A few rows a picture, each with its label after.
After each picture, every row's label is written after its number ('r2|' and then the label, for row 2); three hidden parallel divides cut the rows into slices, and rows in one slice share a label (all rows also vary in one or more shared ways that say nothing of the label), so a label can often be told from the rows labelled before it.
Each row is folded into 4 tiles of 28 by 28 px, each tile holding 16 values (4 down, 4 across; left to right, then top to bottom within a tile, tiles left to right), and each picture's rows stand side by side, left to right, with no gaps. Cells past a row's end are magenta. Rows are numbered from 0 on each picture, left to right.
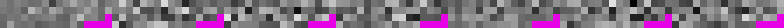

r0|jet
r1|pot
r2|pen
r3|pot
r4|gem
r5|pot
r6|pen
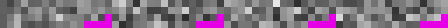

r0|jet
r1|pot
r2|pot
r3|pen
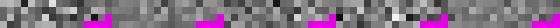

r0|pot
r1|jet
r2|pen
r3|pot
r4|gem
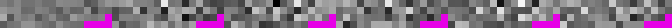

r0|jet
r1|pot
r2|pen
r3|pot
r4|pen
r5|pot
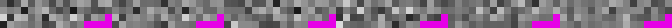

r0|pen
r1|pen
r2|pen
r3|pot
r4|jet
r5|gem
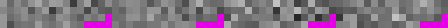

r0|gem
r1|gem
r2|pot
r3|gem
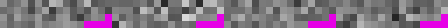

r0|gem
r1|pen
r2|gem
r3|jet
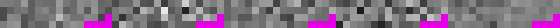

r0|gem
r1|pen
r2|jet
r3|pen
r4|jet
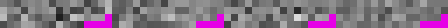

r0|pen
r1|jet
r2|pen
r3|gem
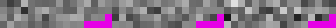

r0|jet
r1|gem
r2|pot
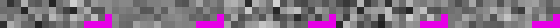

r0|pen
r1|gem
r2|pot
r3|pen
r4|jet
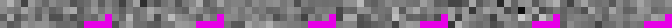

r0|gem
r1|jet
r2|gem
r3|gem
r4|pen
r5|jet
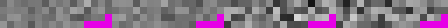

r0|gem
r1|gem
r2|pen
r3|pen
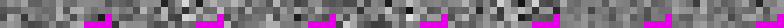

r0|gem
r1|pen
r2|pot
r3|pen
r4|pot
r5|gem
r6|jet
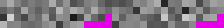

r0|pot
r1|pen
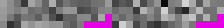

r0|gem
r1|pen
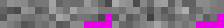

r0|gem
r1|gem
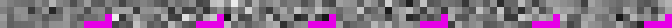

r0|gem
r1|pen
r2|pot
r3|pot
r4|pen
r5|jet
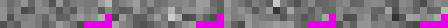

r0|jet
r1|gem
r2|gem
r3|jet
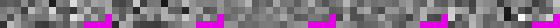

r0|pen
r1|pen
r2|gem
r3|gem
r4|pen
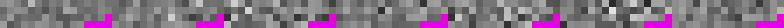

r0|gem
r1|gem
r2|pot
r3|jet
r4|pot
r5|pen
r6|jet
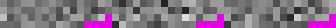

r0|jet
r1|pen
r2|pen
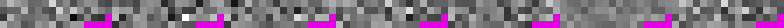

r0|pot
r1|pen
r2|pen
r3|pot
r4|pen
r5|jet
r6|pot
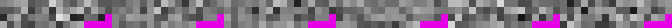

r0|pot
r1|gem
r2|gem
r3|gem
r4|pot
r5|pen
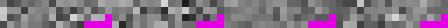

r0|pen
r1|pot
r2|gem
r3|jet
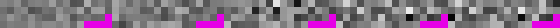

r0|gem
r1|gem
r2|pot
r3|pot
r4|pot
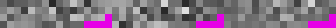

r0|pen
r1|pot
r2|gem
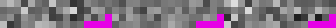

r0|pot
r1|jet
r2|pot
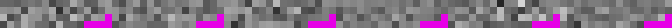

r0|pen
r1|jet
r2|gem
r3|gem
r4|pen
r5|jet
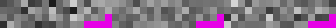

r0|pen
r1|gem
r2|pot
